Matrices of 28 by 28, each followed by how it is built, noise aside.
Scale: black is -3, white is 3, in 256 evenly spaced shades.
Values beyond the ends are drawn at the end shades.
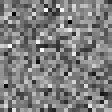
noise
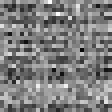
blocks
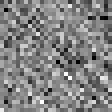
Toeplitz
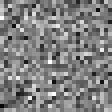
noise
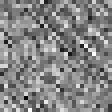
Toeplitz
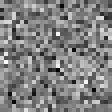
noise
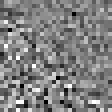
lower triangular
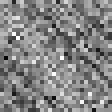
Toeplitz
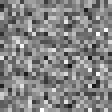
repeating rows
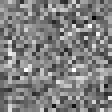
noise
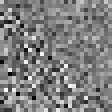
lower triangular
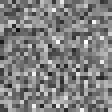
noise
